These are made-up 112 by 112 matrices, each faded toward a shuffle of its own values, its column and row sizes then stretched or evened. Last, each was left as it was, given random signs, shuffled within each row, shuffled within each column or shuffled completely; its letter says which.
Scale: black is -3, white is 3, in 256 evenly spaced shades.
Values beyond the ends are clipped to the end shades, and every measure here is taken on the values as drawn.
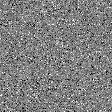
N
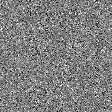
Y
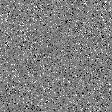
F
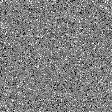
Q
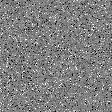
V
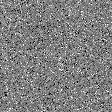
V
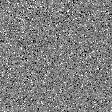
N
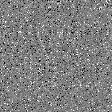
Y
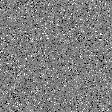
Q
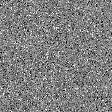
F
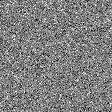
V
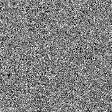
Q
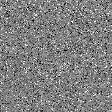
Q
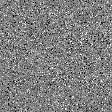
Q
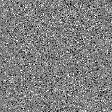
Y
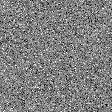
V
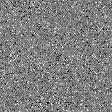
N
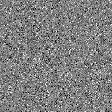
Y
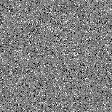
Y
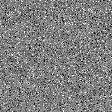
Y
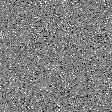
F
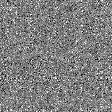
Y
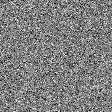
N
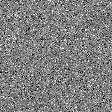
N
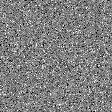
N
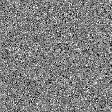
Y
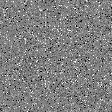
Q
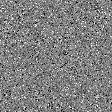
Q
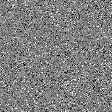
Y
